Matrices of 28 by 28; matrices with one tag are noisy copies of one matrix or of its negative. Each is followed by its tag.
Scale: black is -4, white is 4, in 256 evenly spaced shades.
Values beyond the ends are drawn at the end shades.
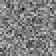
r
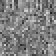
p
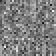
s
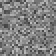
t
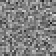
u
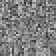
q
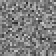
u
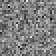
t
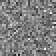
u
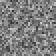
u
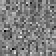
s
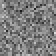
r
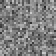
s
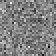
r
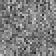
s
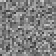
u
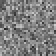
s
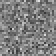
t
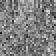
p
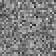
r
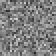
u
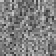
p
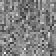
p
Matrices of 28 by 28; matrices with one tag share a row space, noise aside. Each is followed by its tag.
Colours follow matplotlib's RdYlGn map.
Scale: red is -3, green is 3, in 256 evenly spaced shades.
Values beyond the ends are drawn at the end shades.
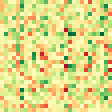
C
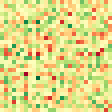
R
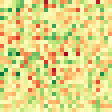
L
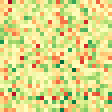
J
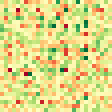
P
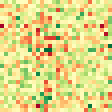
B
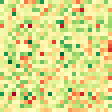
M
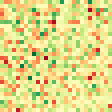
L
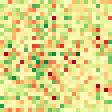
L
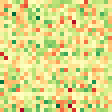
R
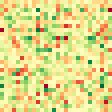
B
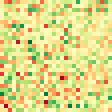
L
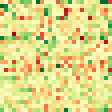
B
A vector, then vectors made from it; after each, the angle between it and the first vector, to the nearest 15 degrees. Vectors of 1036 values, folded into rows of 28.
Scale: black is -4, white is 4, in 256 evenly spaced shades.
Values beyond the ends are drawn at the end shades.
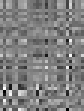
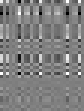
90 degrees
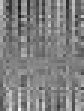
75 degrees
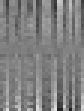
90 degrees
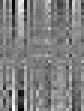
120 degrees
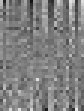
60 degrees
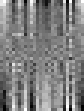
75 degrees
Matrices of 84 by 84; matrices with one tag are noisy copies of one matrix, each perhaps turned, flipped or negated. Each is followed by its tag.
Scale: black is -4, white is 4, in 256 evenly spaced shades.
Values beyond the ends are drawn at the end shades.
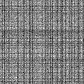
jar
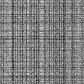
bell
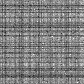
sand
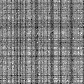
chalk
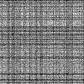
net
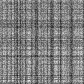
chalk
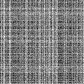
net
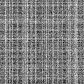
sand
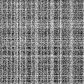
chalk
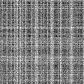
chalk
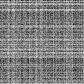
net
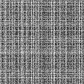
jar
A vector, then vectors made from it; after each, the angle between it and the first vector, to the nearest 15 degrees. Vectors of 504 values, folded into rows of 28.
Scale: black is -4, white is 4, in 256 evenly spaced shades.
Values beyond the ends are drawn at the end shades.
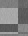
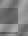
150 degrees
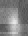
60 degrees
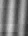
90 degrees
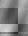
135 degrees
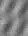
75 degrees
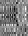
120 degrees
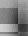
120 degrees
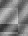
60 degrees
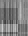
135 degrees
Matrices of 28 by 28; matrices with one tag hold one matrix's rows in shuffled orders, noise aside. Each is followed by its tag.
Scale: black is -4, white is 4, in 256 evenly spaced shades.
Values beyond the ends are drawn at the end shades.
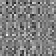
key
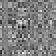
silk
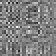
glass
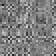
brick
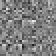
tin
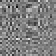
glass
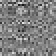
silk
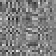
glass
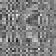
glass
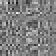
glass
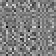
key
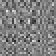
key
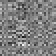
silk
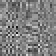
glass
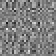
key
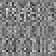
key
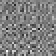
key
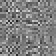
glass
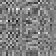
glass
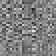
tin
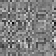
brick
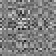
silk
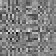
glass
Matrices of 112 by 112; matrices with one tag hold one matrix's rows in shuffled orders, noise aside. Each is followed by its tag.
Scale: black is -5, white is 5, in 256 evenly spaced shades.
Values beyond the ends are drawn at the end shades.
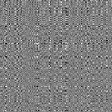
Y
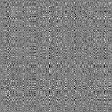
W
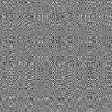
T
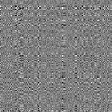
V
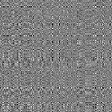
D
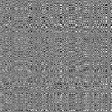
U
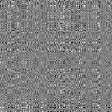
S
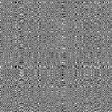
V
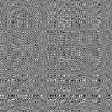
S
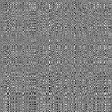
W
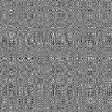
T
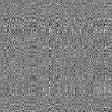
W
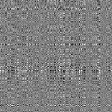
S
